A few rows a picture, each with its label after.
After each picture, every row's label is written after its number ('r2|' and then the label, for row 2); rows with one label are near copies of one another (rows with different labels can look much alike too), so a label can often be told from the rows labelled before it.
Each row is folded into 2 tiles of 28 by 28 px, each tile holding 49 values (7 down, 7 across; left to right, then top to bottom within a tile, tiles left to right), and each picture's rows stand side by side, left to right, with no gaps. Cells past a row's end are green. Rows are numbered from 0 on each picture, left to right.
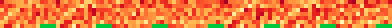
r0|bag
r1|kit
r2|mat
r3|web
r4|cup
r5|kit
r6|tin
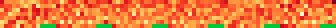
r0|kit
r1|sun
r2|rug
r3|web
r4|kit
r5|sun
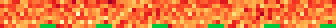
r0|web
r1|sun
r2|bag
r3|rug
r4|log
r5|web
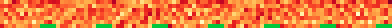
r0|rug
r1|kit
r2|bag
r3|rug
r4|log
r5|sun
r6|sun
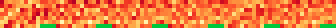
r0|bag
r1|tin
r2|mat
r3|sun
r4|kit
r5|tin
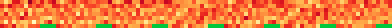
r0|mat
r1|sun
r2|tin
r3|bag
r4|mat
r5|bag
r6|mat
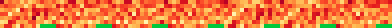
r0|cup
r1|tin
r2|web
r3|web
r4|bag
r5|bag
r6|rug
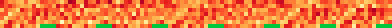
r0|bag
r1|tin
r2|mat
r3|log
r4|tin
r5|bag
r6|kit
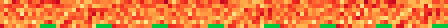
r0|rug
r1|cup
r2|sun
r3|sun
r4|bag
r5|web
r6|mat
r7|bag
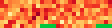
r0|log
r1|web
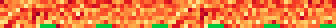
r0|cup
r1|rug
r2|tin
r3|cup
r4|mat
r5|mat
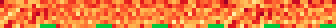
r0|bag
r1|rug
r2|tin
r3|web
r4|bag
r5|tin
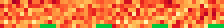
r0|tin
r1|kit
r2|web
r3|bag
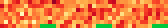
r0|sun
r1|log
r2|bag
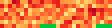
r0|tin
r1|kit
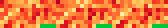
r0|bag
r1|cup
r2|log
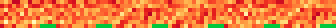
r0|tin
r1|tin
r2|cup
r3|bag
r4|rug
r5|cup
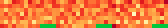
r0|mat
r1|web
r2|sun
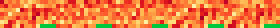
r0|cup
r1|tin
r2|mat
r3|cup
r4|bag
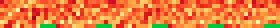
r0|cup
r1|web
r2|bag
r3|rug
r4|mat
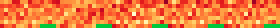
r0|tin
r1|bag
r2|sun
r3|mat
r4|mat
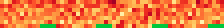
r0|rug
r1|web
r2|bag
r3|mat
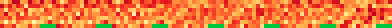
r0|tin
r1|mat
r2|rug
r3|kit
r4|kit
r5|tin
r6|log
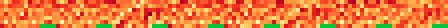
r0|mat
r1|rug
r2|cup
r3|rug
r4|web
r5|kit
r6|tin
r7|bag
